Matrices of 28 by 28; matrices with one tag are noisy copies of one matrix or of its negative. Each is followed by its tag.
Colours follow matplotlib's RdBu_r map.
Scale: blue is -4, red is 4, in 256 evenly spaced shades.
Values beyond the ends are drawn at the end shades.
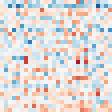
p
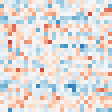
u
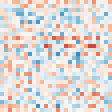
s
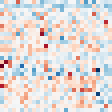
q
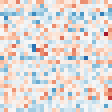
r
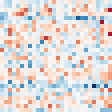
u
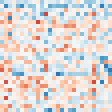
q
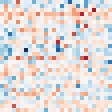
r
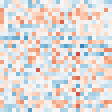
s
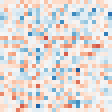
s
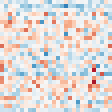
q
